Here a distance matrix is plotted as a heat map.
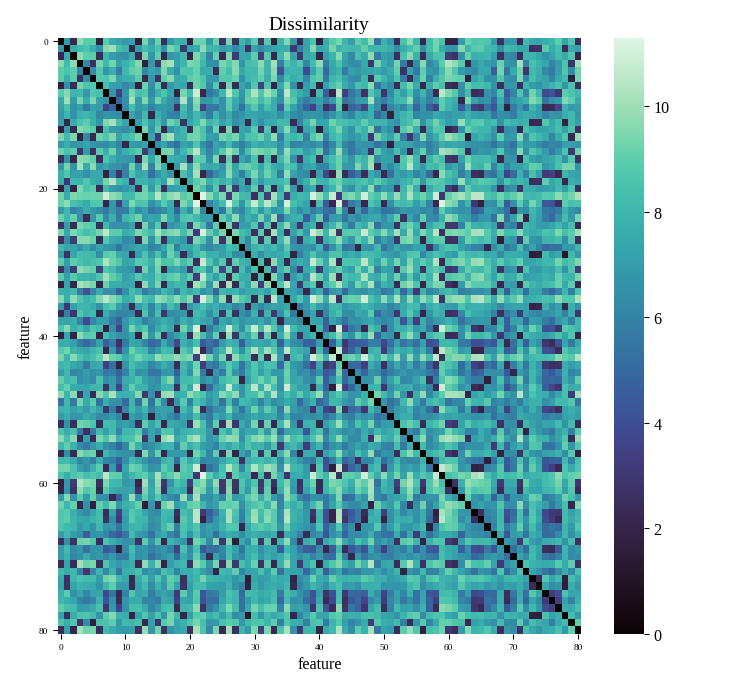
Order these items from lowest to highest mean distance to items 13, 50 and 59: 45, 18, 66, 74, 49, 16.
18, 45, 66, 74, 49, 16
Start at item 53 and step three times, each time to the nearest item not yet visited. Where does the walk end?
4
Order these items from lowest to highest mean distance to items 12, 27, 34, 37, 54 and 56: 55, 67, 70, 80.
80, 67, 70, 55
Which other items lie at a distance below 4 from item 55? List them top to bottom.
34, 38, 67
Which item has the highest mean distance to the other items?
21
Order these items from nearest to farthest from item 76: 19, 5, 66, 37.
66, 5, 37, 19
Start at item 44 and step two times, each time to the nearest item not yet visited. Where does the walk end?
69
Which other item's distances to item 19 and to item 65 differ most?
22
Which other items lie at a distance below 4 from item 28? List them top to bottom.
46, 57, 66
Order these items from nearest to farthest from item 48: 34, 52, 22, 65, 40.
34, 65, 22, 52, 40
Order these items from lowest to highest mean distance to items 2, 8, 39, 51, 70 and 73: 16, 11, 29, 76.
76, 16, 29, 11
